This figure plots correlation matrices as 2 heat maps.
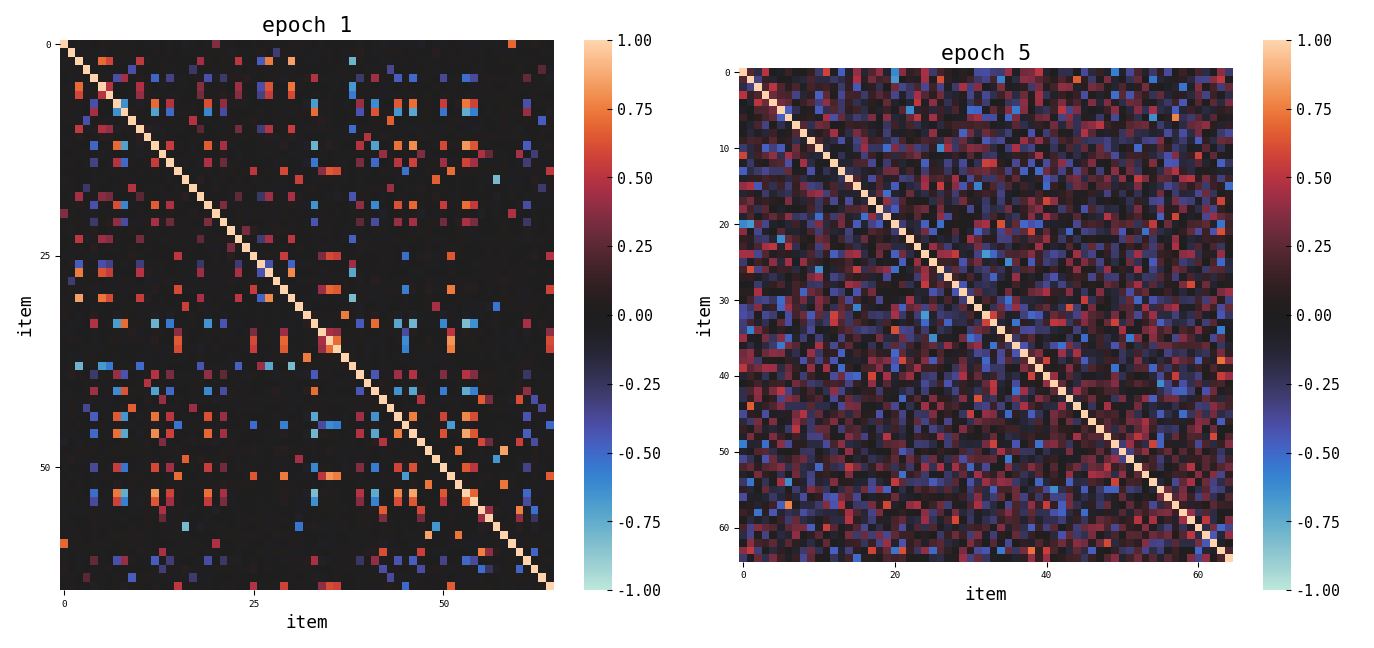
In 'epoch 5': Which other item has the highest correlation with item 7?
47
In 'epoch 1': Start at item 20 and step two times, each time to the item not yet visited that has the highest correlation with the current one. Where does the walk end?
0
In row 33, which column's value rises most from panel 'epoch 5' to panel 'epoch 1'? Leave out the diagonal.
61
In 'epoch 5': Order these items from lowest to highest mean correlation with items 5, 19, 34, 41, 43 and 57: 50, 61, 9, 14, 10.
10, 9, 61, 14, 50
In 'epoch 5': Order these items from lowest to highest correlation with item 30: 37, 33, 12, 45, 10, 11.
37, 12, 33, 11, 10, 45
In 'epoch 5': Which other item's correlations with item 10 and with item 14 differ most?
52
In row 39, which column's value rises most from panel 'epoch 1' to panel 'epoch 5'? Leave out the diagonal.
4
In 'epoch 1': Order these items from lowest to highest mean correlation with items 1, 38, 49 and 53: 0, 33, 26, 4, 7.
33, 4, 0, 26, 7
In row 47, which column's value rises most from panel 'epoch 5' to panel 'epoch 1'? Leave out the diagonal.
55
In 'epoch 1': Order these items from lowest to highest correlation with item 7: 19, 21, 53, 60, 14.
60, 21, 14, 19, 53
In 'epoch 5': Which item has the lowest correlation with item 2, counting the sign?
58
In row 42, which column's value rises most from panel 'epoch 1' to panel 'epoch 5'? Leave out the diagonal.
62
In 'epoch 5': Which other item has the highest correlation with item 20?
34
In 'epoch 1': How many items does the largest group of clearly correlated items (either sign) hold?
16
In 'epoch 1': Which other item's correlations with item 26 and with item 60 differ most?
55
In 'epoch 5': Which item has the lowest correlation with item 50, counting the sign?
21
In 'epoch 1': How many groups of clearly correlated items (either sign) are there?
12
